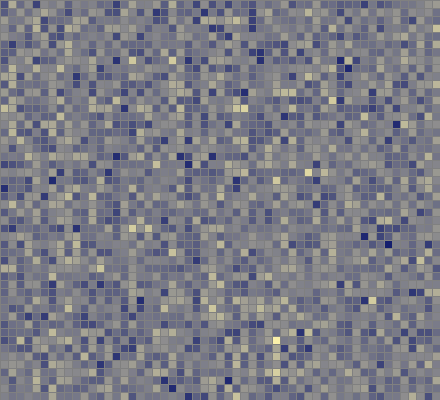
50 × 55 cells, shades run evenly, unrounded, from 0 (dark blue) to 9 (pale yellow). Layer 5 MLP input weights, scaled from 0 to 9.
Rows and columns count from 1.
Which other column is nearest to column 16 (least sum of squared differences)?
3
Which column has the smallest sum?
24
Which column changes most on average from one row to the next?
7
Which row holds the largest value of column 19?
29
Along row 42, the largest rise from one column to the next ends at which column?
39
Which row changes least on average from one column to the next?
34
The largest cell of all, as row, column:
43, 35
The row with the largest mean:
47
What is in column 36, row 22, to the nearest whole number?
3
